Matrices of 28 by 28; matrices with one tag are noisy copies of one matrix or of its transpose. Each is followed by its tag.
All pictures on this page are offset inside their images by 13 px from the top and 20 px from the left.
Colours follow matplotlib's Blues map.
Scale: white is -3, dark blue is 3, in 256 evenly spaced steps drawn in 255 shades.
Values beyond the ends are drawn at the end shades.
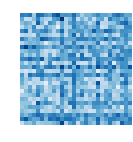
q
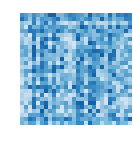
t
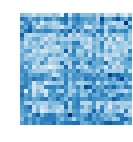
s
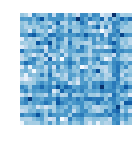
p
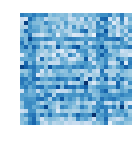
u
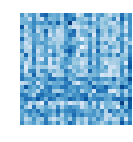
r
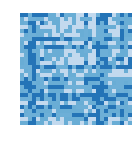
u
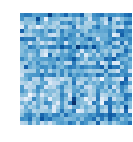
q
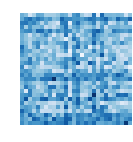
s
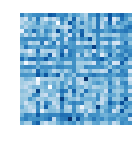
q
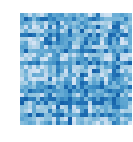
p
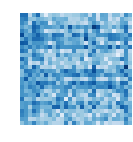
t
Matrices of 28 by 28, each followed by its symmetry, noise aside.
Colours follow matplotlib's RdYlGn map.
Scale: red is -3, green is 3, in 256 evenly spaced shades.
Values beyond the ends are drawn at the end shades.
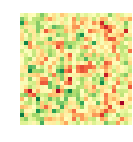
mirrored top to bottom.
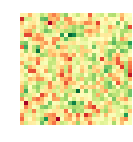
mirrored top to bottom.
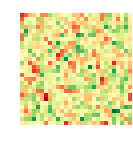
symmetric.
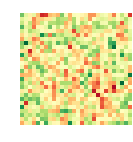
no symmetry.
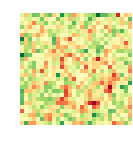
symmetric.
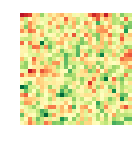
no symmetry.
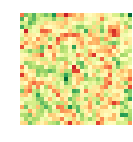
symmetric across the other diagonal.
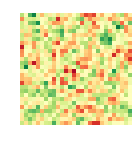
symmetric across the other diagonal.
